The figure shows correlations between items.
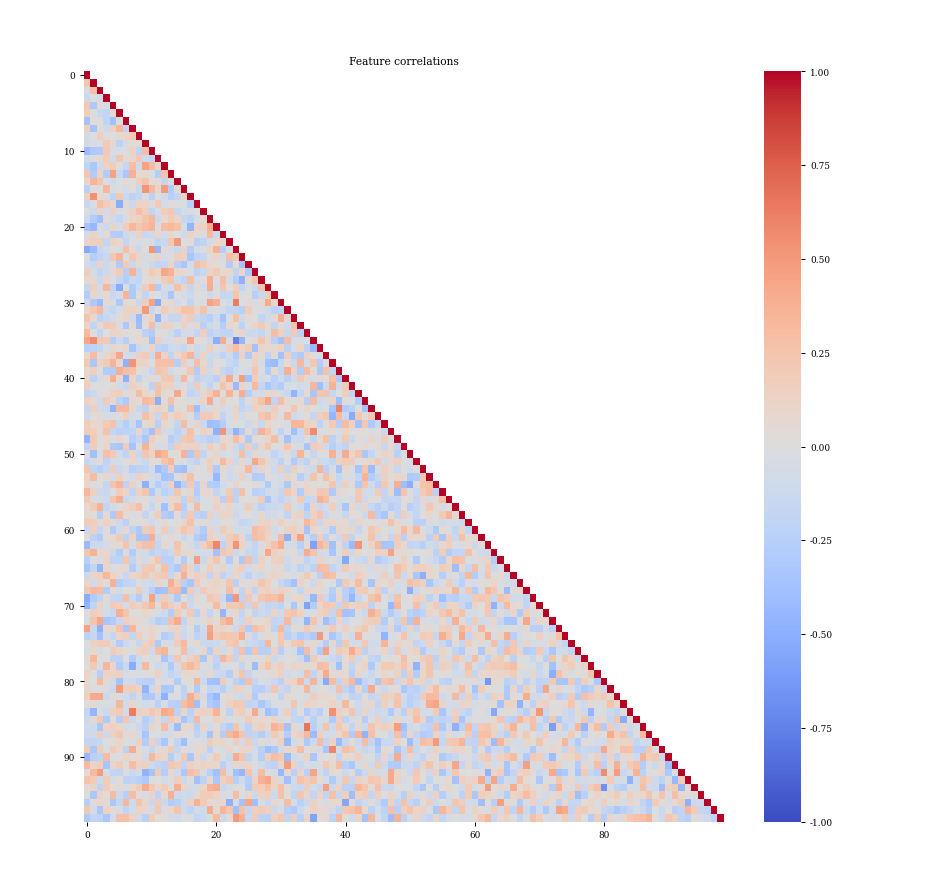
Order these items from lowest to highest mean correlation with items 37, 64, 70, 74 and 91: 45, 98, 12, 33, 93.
93, 33, 12, 45, 98
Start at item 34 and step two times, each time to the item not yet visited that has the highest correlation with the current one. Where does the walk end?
48
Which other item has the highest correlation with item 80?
92
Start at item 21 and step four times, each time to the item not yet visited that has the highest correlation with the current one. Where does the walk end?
16
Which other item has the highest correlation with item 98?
23
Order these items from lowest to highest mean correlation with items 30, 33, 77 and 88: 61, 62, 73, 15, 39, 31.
39, 31, 15, 62, 73, 61
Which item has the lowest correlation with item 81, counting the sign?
9
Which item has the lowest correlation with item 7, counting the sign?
78
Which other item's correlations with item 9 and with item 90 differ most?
31
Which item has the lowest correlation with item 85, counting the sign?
83
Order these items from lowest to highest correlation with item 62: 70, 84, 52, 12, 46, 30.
46, 52, 84, 12, 70, 30
